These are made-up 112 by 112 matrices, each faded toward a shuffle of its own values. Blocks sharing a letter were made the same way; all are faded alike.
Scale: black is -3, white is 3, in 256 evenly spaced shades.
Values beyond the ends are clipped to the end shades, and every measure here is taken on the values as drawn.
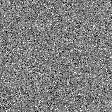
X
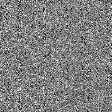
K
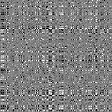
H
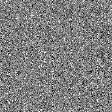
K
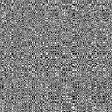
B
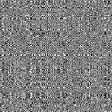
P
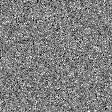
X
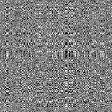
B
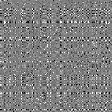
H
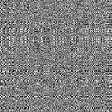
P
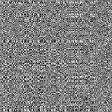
B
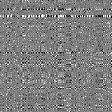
H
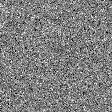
X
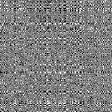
P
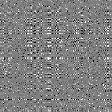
H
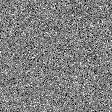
X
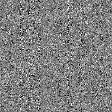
K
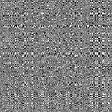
P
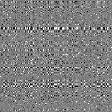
H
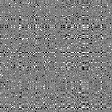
H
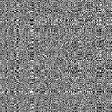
B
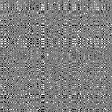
H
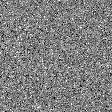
X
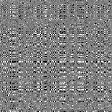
H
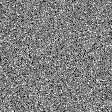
X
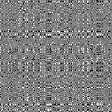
H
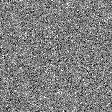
X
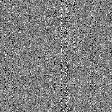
K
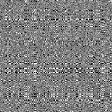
P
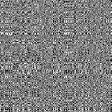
B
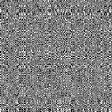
B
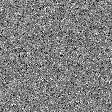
X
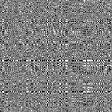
P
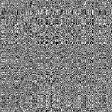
B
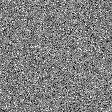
X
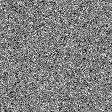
X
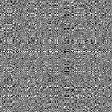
P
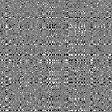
H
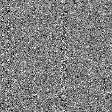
K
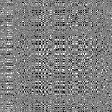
H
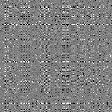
H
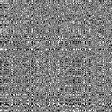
P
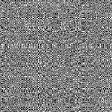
B
